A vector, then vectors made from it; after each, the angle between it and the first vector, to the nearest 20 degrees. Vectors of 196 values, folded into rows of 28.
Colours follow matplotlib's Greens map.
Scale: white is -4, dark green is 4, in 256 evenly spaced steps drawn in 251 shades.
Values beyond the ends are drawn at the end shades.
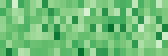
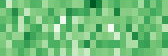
120 degrees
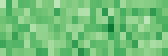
60 degrees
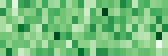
40 degrees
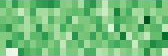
120 degrees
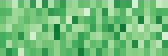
40 degrees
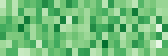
60 degrees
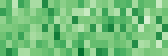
20 degrees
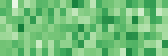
80 degrees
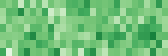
120 degrees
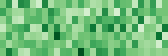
20 degrees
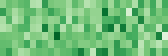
40 degrees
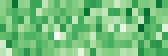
140 degrees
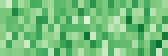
120 degrees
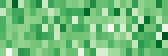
160 degrees
